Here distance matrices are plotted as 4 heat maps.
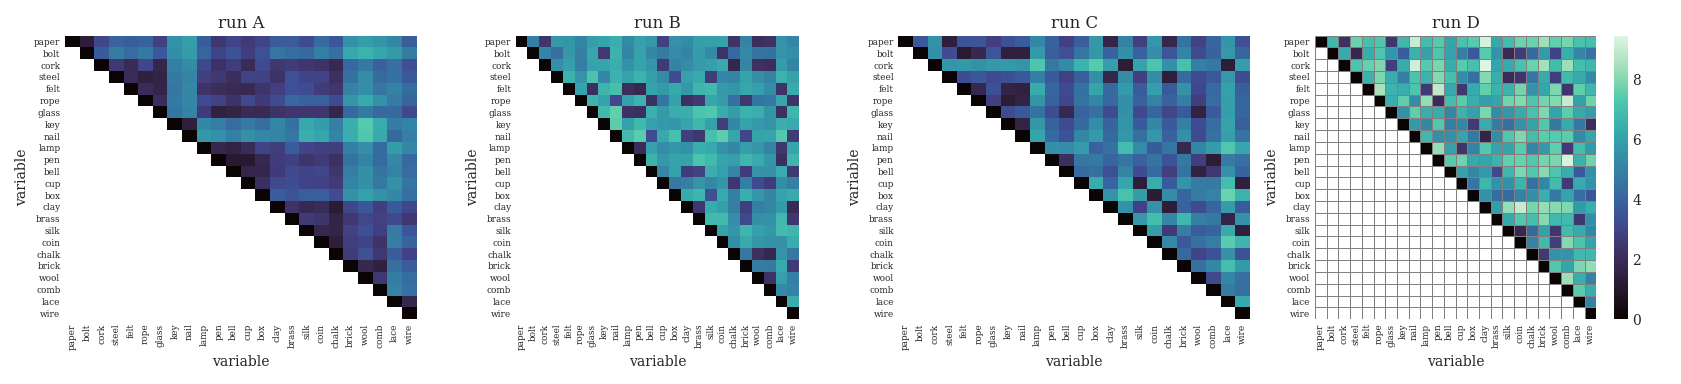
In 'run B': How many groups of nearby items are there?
5
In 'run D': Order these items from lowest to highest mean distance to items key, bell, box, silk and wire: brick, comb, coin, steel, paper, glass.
steel, coin, glass, comb, paper, brick
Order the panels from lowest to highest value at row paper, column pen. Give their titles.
run A, run C, run B, run D
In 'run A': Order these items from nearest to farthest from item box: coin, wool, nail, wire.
coin, wire, nail, wool
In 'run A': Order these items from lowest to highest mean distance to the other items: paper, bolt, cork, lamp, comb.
cork, lamp, paper, comb, bolt
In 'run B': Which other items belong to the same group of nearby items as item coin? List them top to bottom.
bolt, key
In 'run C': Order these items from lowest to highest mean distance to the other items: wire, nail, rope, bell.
bell, rope, nail, wire
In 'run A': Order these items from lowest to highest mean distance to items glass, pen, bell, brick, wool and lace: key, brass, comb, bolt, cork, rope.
brass, cork, comb, rope, bolt, key
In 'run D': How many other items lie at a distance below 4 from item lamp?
3
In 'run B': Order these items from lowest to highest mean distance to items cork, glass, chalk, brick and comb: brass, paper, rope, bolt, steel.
paper, rope, bolt, brass, steel
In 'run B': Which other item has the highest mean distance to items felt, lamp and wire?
silk
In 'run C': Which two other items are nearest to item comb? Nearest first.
pen, bell
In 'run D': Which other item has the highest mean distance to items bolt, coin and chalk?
clay
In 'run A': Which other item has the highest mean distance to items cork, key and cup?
wool
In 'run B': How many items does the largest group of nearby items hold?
7
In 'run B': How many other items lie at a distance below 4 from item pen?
4
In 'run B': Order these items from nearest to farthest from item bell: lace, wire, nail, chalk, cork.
wire, nail, chalk, cork, lace
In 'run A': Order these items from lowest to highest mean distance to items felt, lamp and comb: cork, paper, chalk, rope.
chalk, cork, rope, paper
